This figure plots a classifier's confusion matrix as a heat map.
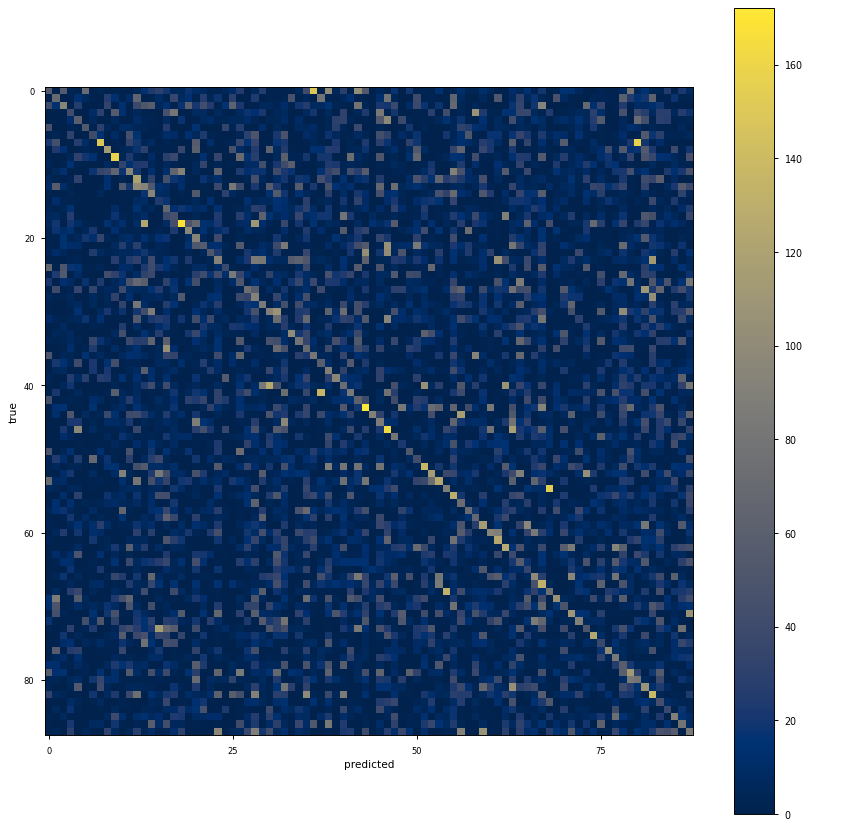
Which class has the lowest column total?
44
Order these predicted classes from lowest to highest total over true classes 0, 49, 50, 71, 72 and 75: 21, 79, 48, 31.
21, 31, 48, 79
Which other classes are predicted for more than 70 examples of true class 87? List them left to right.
23, 28, 56, 59
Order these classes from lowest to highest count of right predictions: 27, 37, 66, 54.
37, 27, 54, 66
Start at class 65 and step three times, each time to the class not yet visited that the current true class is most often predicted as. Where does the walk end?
63
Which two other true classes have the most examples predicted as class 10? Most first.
52, 57
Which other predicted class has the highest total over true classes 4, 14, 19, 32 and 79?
45
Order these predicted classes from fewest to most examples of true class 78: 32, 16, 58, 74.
74, 16, 58, 32
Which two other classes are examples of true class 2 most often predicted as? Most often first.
67, 42
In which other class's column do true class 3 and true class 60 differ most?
58
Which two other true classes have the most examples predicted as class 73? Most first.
52, 2
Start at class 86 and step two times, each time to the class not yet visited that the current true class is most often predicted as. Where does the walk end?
13
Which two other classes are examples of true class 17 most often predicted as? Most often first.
62, 40
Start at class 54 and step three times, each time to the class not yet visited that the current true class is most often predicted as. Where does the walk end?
12
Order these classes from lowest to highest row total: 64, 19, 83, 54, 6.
83, 19, 54, 6, 64
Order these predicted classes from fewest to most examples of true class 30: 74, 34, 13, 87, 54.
74, 54, 34, 13, 87
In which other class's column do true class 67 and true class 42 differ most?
53
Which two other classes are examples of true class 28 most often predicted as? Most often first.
82, 18
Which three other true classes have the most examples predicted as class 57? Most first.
19, 6, 43
